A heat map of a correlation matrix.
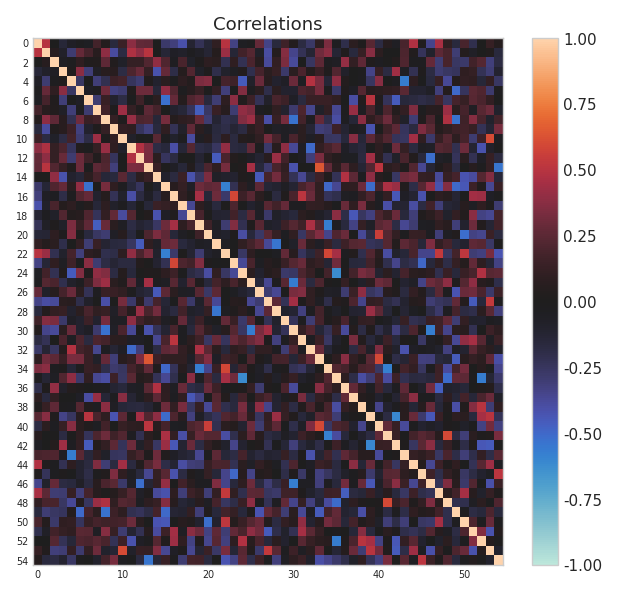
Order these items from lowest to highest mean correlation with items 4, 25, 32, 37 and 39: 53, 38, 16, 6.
38, 6, 16, 53
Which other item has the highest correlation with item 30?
27
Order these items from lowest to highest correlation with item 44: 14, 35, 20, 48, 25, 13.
35, 25, 48, 20, 13, 14
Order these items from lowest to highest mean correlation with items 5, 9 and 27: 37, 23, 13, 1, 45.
1, 13, 23, 37, 45
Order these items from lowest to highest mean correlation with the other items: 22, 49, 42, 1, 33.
49, 42, 22, 1, 33
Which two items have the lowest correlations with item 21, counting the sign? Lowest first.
28, 12
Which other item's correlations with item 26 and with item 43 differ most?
4
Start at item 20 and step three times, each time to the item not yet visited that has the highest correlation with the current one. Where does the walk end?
13
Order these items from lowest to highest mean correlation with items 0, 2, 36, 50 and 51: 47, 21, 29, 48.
48, 47, 21, 29
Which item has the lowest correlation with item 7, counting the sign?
19
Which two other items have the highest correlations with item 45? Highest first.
54, 9
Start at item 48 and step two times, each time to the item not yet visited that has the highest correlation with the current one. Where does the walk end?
15
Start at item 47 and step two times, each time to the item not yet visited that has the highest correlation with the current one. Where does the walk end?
34
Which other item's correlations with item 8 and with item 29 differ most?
24
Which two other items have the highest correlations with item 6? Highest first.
39, 23
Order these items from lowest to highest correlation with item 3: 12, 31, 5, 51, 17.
17, 51, 31, 12, 5
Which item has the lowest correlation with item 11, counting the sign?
32
